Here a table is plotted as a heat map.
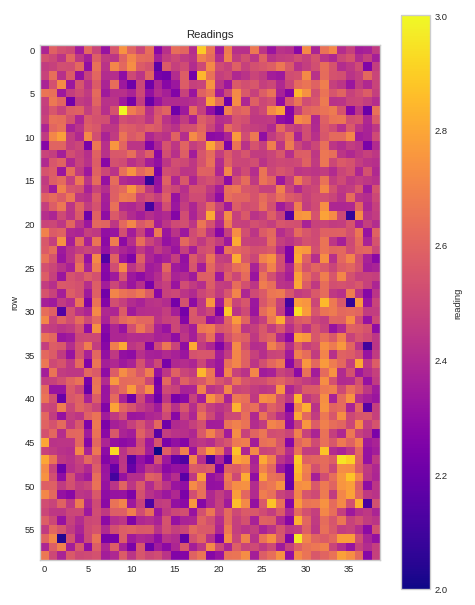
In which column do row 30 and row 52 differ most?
21
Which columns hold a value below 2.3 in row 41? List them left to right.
7, 28, 37
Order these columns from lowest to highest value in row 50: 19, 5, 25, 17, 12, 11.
19, 12, 5, 11, 25, 17
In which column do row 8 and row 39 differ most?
27
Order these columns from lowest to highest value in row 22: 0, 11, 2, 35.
35, 0, 11, 2
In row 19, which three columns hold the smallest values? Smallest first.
35, 28, 5
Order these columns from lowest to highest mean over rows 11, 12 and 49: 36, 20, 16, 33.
16, 20, 36, 33
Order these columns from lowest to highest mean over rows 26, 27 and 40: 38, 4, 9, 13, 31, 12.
12, 13, 38, 9, 31, 4
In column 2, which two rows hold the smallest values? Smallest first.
56, 30
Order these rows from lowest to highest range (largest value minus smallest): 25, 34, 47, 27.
25, 27, 34, 47
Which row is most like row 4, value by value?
57
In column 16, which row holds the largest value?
46
